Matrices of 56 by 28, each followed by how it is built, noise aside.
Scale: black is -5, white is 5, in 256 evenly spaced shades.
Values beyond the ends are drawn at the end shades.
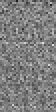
repeating columns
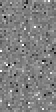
sparse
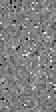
sparse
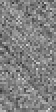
Toeplitz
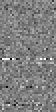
uneven rows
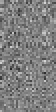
low rank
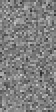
noise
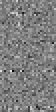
uneven rows
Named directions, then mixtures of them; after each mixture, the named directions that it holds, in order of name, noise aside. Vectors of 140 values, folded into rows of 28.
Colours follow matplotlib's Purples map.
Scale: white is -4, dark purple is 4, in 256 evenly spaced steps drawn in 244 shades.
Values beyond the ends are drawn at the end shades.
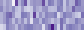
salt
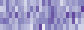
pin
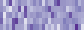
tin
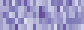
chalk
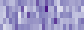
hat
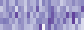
pin.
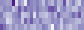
chalk, salt.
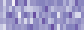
hat, salt, tin.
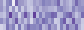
pin, salt, tin.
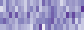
pin.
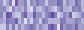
salt, tin.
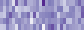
pin, salt.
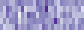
hat.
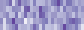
chalk, tin.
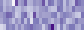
salt.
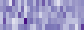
chalk, tin.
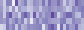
pin, salt, tin.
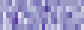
hat, tin.
